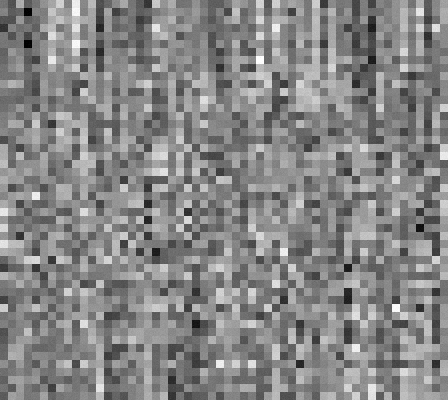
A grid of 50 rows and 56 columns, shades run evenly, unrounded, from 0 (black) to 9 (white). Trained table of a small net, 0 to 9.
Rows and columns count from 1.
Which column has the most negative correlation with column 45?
22
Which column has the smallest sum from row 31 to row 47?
25
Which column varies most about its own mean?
47
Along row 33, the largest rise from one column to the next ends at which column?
8
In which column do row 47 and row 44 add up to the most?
45
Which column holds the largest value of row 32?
36
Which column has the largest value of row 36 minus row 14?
35
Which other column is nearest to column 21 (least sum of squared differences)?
20
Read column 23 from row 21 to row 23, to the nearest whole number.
6 7 5
